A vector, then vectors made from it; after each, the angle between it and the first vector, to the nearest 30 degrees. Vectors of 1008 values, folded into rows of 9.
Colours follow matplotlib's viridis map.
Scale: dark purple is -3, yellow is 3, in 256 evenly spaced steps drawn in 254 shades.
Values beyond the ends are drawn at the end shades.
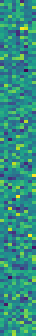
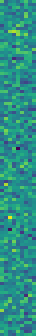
120 degrees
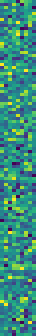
150 degrees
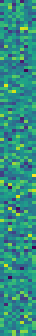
30 degrees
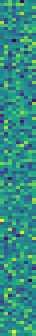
60 degrees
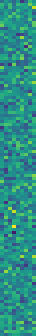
60 degrees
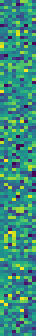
150 degrees
